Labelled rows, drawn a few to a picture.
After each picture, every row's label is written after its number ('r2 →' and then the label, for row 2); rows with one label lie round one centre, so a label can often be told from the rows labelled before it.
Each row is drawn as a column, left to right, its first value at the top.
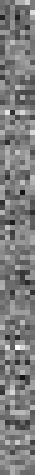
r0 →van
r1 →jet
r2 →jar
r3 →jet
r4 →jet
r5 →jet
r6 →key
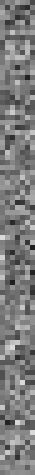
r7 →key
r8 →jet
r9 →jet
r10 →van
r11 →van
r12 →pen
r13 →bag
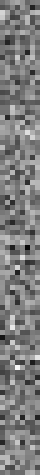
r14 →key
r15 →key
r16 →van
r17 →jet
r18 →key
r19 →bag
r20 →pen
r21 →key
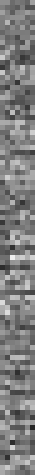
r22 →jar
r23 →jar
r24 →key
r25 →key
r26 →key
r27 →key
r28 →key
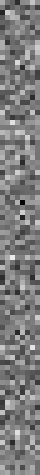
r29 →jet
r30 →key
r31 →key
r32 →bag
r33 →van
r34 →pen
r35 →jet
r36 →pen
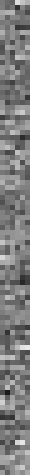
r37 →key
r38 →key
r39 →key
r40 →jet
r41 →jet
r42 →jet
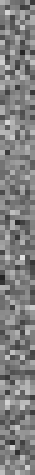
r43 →jet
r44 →key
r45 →pen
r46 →jar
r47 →key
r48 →jar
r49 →bag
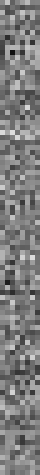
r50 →key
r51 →jet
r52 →bag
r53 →pen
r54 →key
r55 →pen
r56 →key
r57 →pen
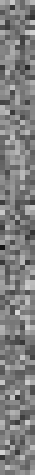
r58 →van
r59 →jet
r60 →pen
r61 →jar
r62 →key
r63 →van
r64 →van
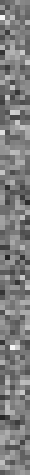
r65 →bag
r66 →jar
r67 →jet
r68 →jet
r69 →jar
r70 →van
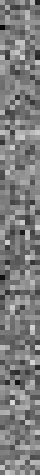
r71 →jet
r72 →bag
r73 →jar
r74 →pen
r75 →pen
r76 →key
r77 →van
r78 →bag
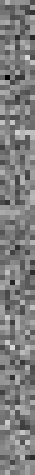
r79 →van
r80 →van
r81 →jet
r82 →van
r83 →pen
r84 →jet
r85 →bag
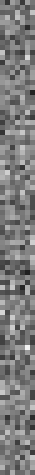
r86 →jar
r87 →bag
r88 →van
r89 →key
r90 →bag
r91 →jet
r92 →key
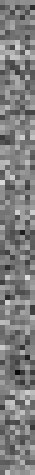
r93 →jet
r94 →jar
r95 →jar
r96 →pen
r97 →pen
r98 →jar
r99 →pen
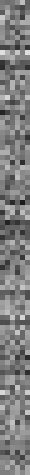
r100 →jar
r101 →jar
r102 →van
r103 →jar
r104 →van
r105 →jar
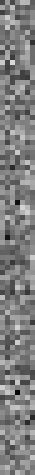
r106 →bag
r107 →jar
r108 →bag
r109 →van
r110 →pen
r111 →pen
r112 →key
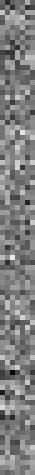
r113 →key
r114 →bag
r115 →key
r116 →jar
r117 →bag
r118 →van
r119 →pen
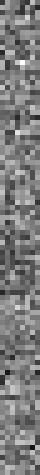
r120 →bag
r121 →jar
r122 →jar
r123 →bag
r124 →bag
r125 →bag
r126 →jet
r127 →key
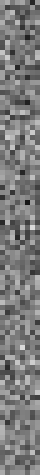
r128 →jar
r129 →pen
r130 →key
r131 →van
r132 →jet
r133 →van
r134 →bag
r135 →jar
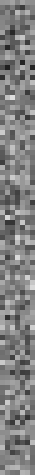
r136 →van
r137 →jar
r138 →jar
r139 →key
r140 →pen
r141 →key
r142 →van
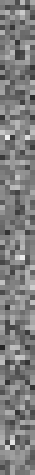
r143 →van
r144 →pen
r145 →jet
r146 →key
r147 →key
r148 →pen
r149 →van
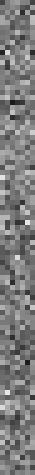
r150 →bag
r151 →jar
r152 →jet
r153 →key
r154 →van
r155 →pen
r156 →bag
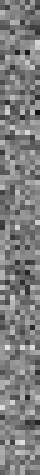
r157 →key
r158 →jet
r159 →jar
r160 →bag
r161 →jet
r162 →bag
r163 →jet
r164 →pen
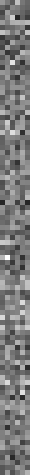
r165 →van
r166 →key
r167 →bag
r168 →van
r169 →jar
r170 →van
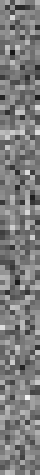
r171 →van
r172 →pen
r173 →bag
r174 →jet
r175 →van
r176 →pen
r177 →key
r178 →van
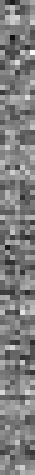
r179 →jar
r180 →bag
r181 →bag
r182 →bag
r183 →jar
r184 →jar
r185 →jar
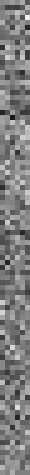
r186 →jar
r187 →pen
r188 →jet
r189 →key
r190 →pen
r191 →bag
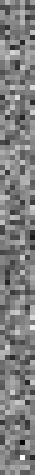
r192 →pen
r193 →jet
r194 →jar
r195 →jar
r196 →key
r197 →pen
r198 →van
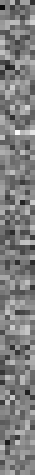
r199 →pen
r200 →jar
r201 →van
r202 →bag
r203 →van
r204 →van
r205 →bag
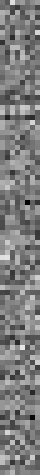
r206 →key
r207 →key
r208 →jet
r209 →key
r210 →jet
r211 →van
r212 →key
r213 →van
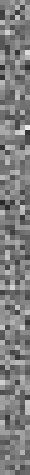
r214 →van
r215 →key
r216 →van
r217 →bag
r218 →van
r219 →jar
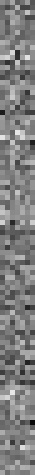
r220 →pen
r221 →pen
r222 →jar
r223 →bag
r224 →pen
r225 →pen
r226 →pen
